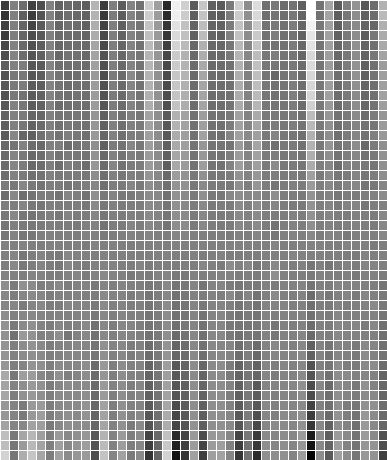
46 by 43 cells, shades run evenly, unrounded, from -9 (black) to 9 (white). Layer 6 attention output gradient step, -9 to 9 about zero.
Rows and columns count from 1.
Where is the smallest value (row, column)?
46, 35
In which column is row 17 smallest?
19
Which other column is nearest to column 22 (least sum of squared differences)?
25
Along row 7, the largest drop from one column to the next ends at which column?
36
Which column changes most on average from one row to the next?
3
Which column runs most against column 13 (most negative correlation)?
15
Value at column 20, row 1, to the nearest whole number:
8
